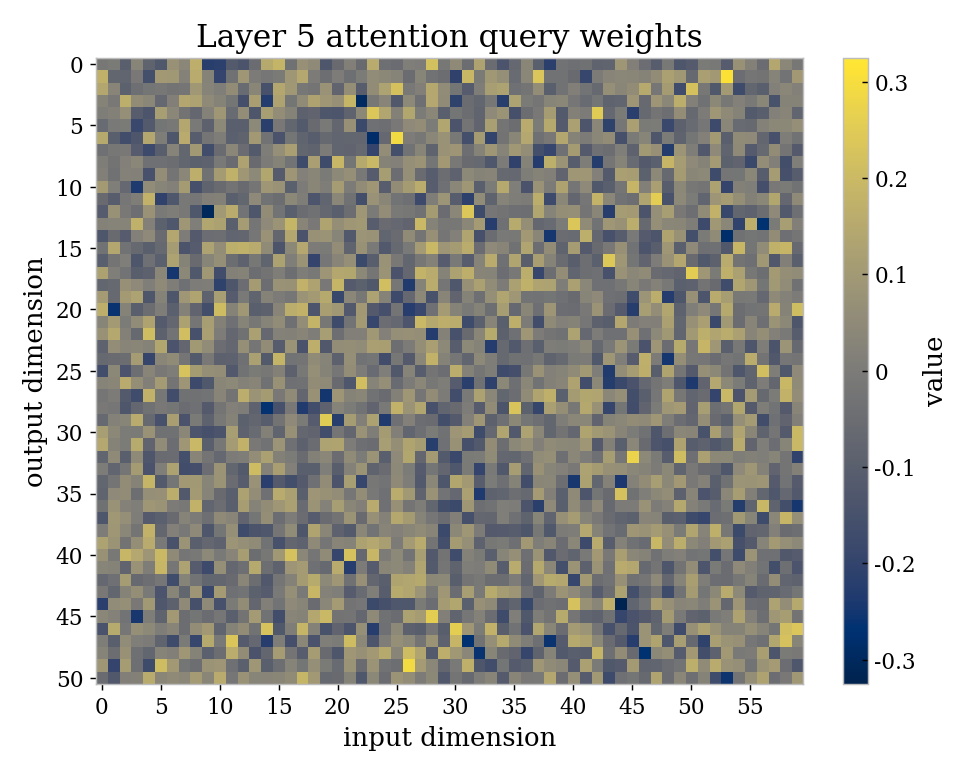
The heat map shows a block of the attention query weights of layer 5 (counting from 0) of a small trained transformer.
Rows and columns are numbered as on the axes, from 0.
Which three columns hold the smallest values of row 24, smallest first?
48, 4, 24
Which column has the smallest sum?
43
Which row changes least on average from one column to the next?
37
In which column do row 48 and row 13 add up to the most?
27
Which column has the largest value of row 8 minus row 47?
38
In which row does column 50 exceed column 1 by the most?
49
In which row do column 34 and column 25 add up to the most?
2
